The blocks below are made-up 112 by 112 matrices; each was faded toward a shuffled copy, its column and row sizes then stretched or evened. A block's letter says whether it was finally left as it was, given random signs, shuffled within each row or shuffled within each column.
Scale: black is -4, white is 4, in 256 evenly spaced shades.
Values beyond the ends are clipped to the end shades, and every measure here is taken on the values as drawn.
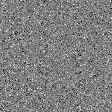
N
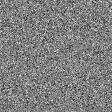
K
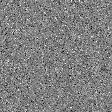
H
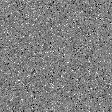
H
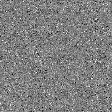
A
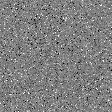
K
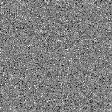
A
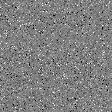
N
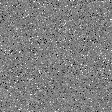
K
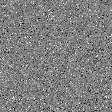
K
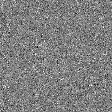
N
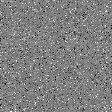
N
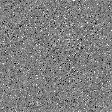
N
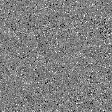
N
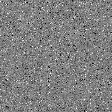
N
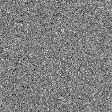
A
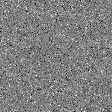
K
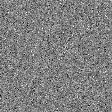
H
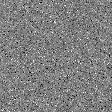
K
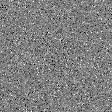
K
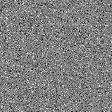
N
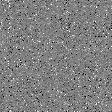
A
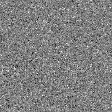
N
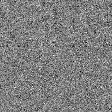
N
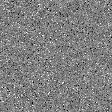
H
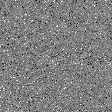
K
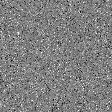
H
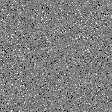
A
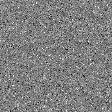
H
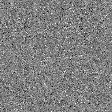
N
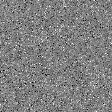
N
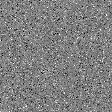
H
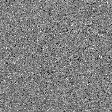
N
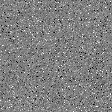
N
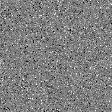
N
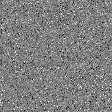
H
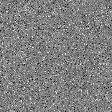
K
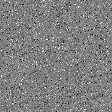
N
